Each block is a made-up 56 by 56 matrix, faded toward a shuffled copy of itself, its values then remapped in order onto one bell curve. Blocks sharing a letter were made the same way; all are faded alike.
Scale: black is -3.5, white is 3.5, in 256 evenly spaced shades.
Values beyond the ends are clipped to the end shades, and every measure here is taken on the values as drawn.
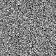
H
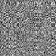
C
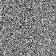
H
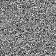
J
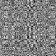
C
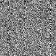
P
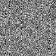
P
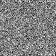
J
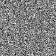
H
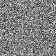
H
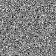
J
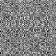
C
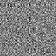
C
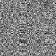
C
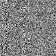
P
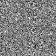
H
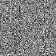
P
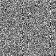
P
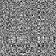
C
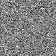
J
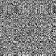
C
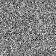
J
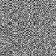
C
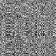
C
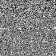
J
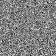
J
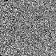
H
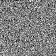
J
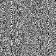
P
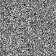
H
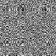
C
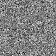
J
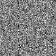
P
